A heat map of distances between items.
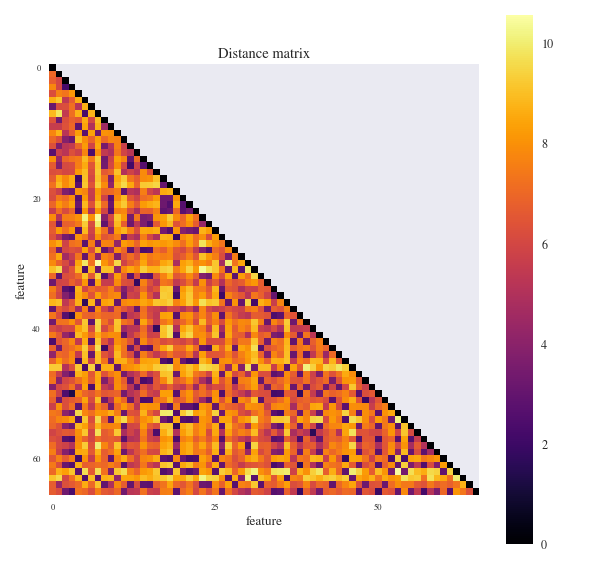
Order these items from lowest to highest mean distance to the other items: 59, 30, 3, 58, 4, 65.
65, 3, 59, 4, 58, 30
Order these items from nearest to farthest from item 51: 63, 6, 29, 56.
6, 56, 29, 63
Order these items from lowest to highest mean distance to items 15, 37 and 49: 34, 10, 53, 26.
26, 34, 53, 10
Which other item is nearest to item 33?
13
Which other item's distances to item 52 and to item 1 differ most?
18
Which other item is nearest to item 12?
15
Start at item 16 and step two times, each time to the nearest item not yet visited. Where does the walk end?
56
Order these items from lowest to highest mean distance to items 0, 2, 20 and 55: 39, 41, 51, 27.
41, 39, 51, 27
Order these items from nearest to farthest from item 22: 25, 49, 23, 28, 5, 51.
25, 49, 28, 51, 23, 5
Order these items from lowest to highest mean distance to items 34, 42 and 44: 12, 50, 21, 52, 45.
50, 12, 52, 45, 21
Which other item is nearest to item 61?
38
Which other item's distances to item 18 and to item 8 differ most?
43
